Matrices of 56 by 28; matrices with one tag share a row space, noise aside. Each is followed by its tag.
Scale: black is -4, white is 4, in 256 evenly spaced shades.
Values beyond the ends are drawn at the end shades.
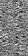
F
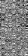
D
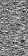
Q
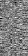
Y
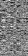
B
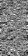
B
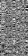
D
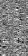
F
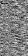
Q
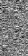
F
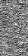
F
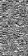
F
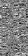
F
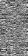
B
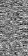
Y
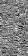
F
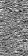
Y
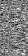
Q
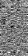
B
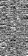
B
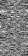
B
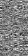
Y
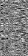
Q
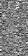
F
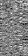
Y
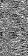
Q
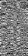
B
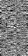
B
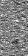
Q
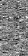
F
